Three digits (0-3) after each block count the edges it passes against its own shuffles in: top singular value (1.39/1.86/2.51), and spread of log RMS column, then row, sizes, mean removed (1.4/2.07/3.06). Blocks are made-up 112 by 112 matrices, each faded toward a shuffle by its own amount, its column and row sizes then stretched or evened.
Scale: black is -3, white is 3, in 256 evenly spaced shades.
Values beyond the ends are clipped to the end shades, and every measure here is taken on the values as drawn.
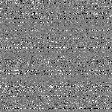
2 1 3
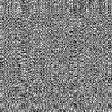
3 1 0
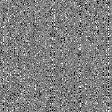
2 3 0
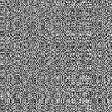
3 3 2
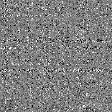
0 2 2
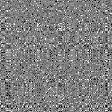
3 1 2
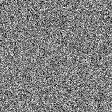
1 0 0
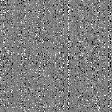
2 3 1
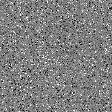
0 1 0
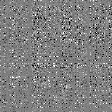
0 3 3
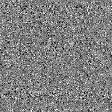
1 0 2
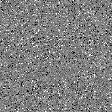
1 1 1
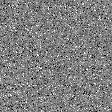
0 0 1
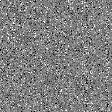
1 2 0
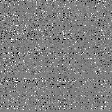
1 2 3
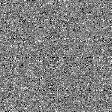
1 1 2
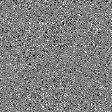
0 2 2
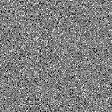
2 1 0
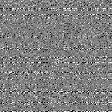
3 0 3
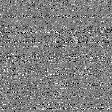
1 0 3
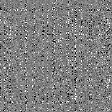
2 3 2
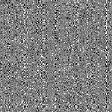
3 3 1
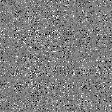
0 2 2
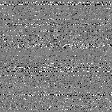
2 0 3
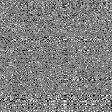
2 0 3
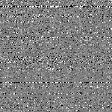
2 1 3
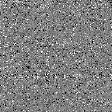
1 2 2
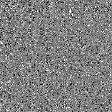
1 1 2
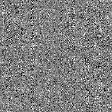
1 3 1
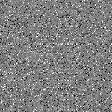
2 0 1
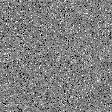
0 1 0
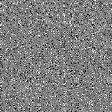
2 1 0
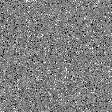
0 1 1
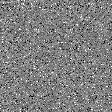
1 0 1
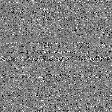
0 1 3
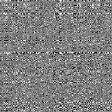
3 2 3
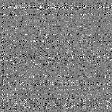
2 2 3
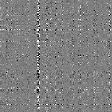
3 3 2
